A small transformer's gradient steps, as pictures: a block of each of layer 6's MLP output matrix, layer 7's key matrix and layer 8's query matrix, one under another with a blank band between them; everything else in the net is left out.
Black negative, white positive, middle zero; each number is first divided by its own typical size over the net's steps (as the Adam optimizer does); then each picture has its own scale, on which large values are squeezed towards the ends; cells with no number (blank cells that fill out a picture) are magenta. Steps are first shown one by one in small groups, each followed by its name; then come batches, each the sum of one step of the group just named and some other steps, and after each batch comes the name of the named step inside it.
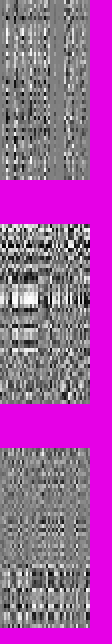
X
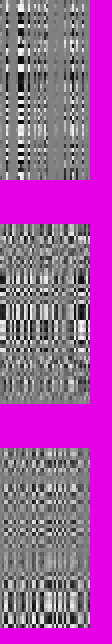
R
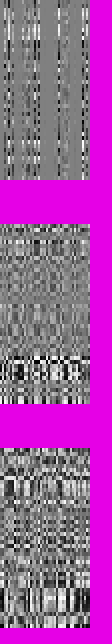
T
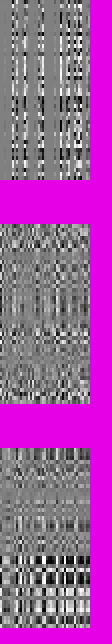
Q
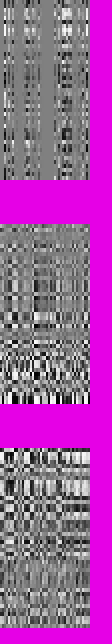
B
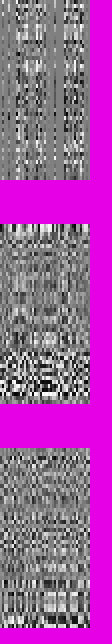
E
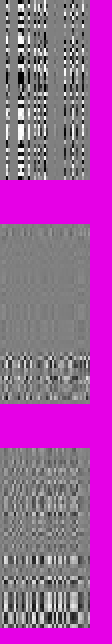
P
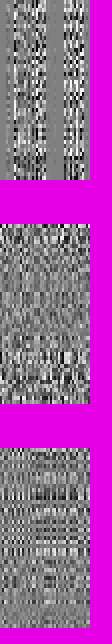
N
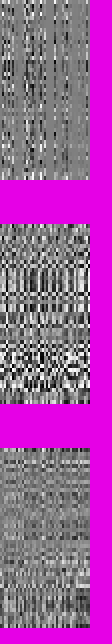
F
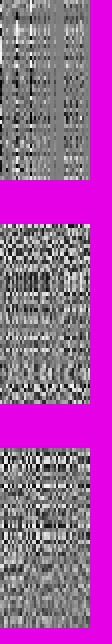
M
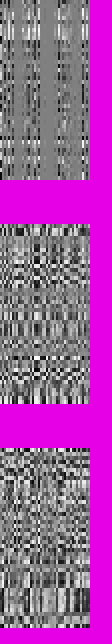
T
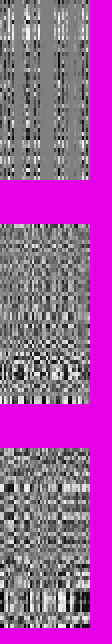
T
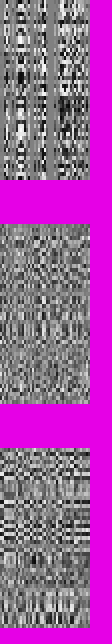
P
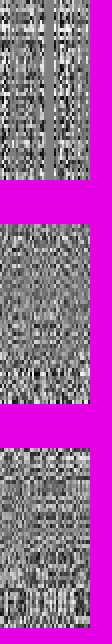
B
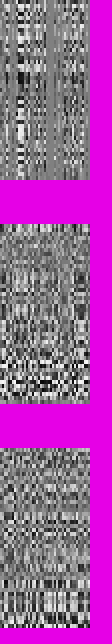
E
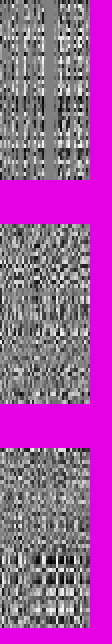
Q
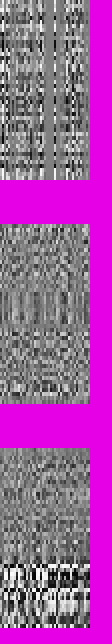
E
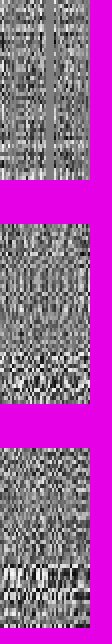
F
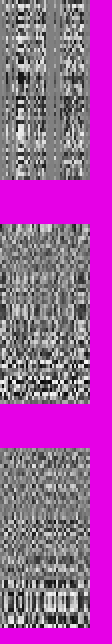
E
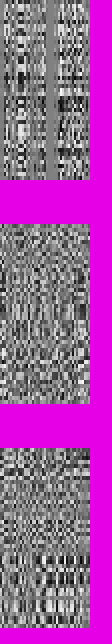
Q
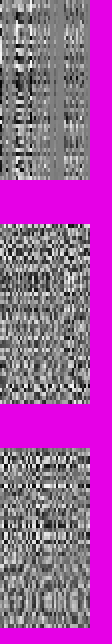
M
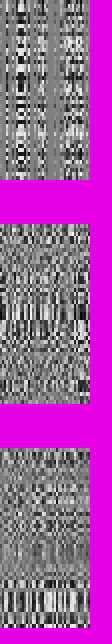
R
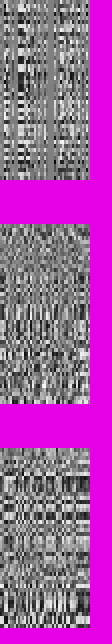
R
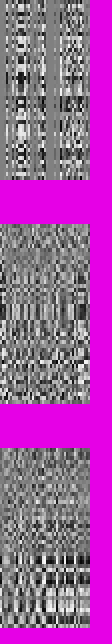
Q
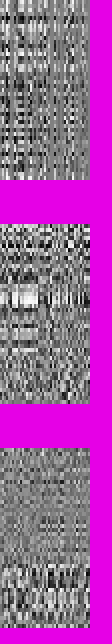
X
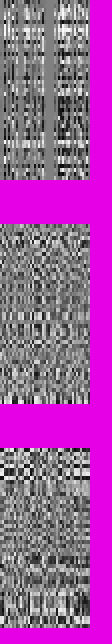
B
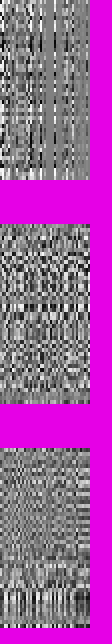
F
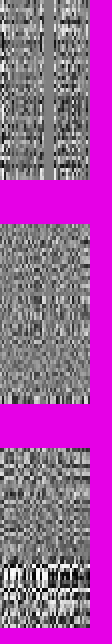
B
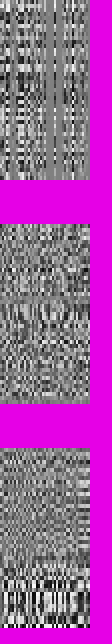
E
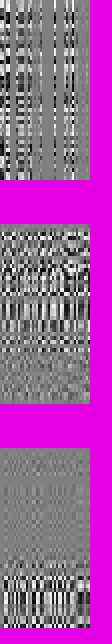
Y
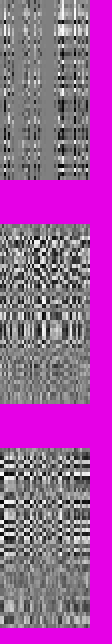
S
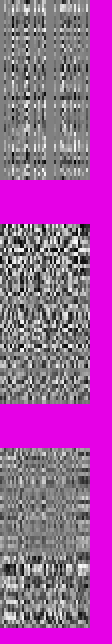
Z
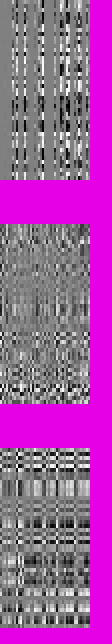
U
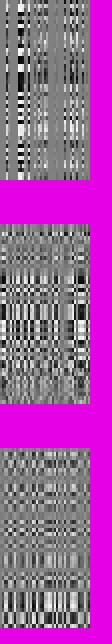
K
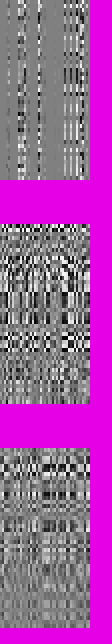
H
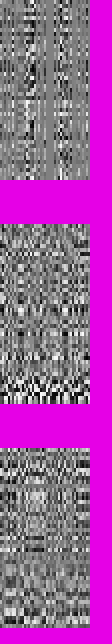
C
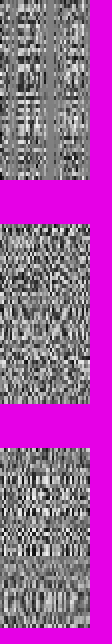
C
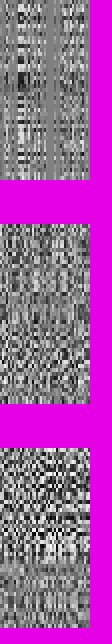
H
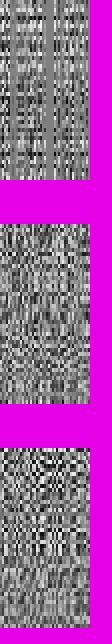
H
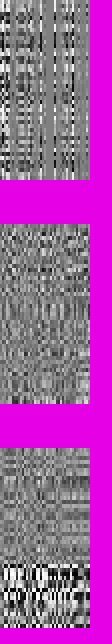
Y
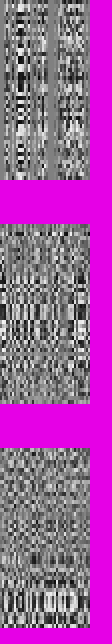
K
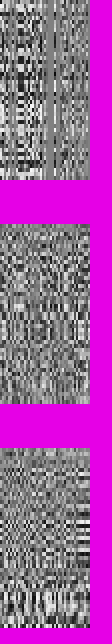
K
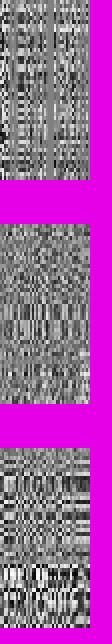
S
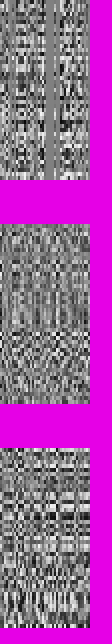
U
